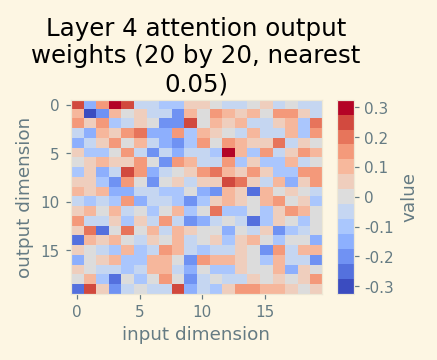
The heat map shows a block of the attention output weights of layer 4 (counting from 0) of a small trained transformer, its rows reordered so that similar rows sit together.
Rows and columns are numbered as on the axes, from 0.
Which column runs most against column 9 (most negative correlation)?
7
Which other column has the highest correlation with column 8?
1
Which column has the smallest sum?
9
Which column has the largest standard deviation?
3
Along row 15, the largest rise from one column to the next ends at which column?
16
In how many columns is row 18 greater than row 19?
7
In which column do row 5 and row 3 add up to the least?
6
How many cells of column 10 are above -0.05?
12
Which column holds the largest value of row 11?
11
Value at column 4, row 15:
0.1
